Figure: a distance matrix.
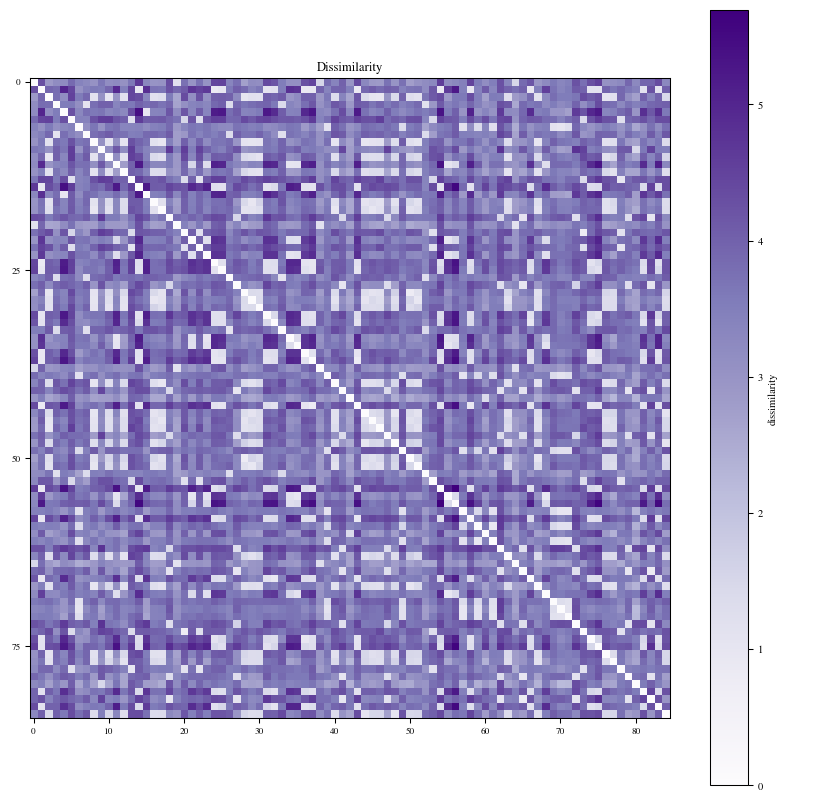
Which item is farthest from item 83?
56
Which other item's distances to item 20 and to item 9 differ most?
73
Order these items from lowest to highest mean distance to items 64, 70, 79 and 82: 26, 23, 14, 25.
26, 23, 25, 14
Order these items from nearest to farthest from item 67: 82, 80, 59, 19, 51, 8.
8, 51, 80, 19, 82, 59
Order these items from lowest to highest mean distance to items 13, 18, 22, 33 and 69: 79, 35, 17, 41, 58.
79, 41, 35, 17, 58
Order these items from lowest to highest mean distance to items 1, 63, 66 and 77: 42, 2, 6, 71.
2, 42, 6, 71
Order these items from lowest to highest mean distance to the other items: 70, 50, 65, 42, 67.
67, 50, 42, 70, 65
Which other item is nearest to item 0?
19
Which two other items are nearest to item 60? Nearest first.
42, 77
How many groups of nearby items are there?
11
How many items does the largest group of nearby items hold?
21
